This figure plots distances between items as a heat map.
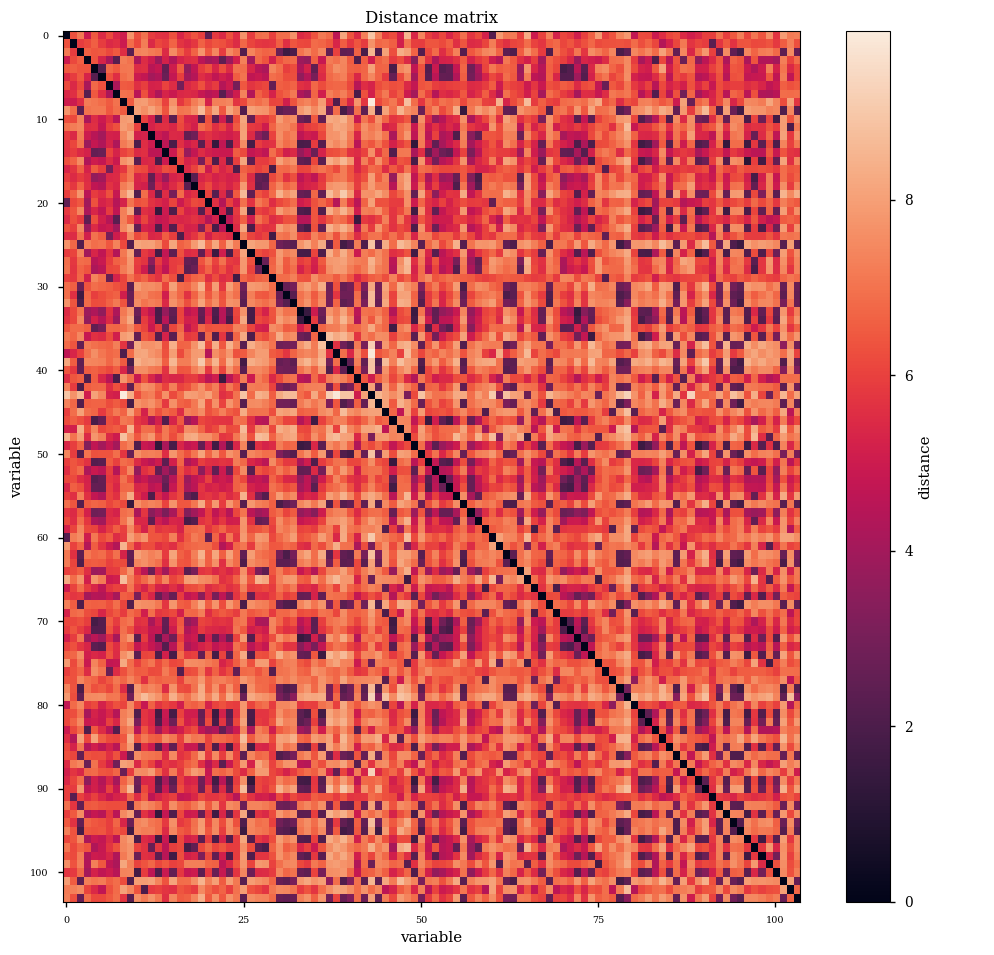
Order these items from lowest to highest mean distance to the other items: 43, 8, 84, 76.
76, 8, 84, 43
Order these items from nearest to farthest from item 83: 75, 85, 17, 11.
85, 75, 17, 11
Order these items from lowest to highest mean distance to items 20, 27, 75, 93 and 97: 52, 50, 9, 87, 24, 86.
52, 24, 87, 86, 50, 9
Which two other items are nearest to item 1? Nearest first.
91, 84
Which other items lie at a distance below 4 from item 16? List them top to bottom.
6, 24, 29, 76
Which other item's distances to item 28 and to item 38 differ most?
97
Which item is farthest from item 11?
79
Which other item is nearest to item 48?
65
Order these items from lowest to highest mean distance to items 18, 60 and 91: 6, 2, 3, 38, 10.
3, 6, 10, 38, 2
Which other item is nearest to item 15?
96
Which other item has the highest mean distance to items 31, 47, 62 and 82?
43
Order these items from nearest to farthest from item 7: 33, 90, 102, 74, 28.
33, 90, 74, 28, 102
